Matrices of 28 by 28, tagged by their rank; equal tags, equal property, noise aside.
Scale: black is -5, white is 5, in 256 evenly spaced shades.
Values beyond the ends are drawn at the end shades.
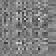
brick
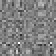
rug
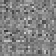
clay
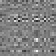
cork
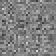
clay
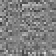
rug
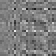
cork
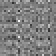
rug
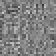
clay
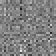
rug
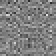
clay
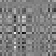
cork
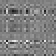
cork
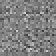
clay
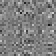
rug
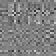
brick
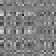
cork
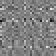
brick
